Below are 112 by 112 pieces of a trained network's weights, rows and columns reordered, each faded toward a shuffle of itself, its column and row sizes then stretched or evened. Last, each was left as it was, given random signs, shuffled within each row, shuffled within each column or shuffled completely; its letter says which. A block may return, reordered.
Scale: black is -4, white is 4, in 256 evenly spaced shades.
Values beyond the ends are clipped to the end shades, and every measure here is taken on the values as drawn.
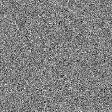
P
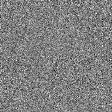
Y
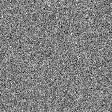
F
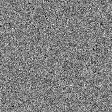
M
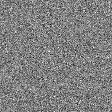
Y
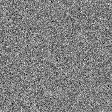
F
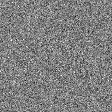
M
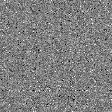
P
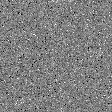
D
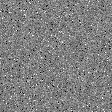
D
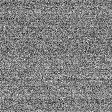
M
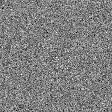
M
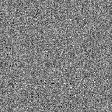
P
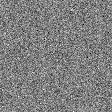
D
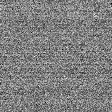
P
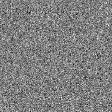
P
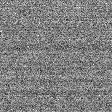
M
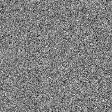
Y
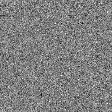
Y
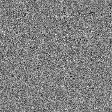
Y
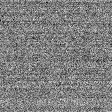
M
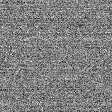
M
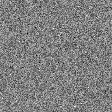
F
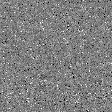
M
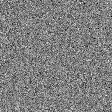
M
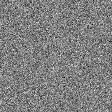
M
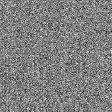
P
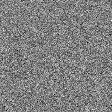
Y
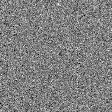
F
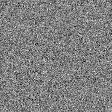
M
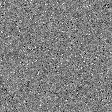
D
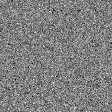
M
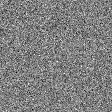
D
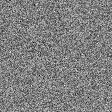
D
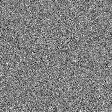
M
